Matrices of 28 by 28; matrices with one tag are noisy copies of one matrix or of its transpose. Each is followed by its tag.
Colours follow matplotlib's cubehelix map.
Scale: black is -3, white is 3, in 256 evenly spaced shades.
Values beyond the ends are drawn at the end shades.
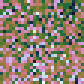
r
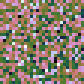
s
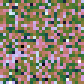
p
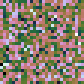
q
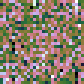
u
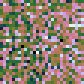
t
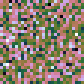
q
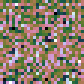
p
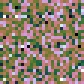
p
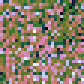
r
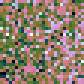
r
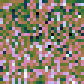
t
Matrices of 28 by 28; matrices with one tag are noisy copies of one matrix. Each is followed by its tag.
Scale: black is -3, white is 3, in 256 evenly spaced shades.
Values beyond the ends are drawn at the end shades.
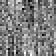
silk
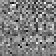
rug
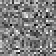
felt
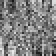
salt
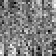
salt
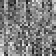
salt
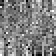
salt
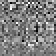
rug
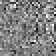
rug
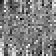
salt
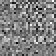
rug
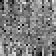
salt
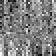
salt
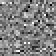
felt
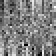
salt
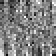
salt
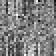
silk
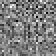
rug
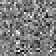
felt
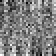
salt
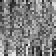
salt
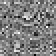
felt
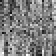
salt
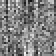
silk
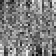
salt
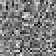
felt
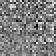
rug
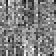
silk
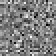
felt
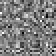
felt
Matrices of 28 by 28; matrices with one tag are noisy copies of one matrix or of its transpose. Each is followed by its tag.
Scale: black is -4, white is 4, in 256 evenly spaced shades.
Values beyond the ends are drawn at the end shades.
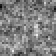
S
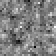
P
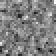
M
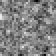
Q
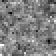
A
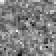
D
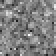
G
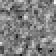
M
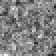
G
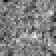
S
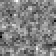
Q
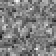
Q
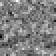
Q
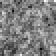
A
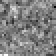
G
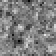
P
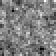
A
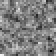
M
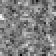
Q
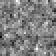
Q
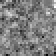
G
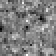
P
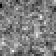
S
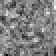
G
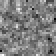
M
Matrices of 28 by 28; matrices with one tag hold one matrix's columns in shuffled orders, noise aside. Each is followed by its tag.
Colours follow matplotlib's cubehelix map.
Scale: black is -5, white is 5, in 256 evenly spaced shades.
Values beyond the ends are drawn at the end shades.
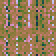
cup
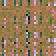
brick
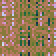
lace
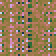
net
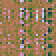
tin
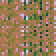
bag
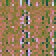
brick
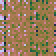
bag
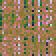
cup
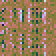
tin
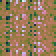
bag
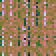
lace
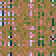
lace
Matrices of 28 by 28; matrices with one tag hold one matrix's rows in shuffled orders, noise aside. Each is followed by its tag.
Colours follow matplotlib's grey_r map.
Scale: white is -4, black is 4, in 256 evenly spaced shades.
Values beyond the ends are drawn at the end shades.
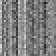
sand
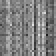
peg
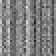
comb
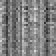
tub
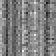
tub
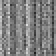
comb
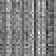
peg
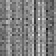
peg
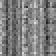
tub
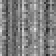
tub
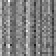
comb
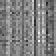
peg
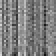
sand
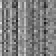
sand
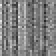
sand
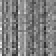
sand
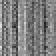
sand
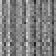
comb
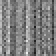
comb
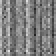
comb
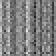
comb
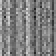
comb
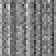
comb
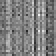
peg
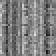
tub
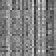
peg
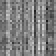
peg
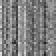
sand
